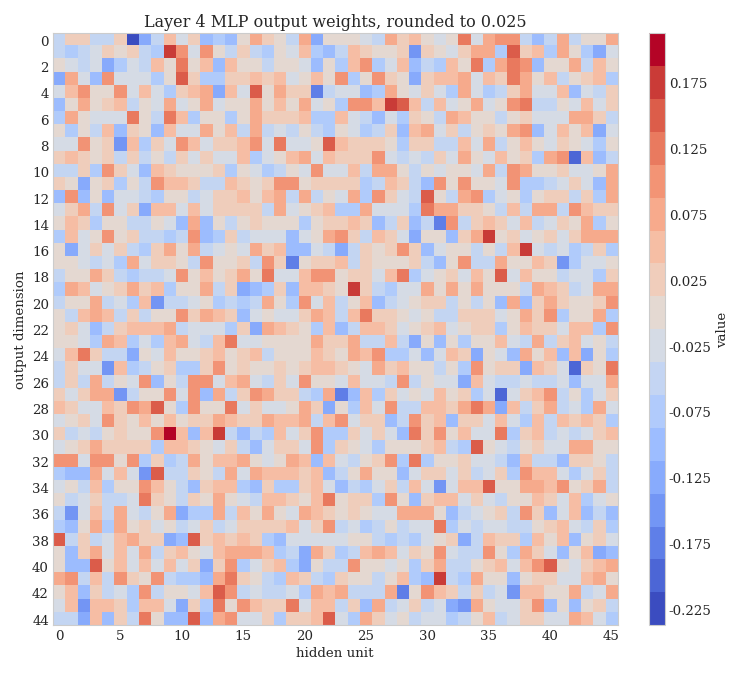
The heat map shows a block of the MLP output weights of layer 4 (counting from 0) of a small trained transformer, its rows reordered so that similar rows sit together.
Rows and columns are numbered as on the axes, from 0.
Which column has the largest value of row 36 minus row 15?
29
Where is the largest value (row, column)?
30, 9
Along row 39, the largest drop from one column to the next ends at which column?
44
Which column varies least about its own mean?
18
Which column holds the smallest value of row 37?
1
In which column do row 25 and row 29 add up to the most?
13
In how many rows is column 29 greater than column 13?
15
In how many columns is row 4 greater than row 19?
19
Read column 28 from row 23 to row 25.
-0.05 -0.075 0.05
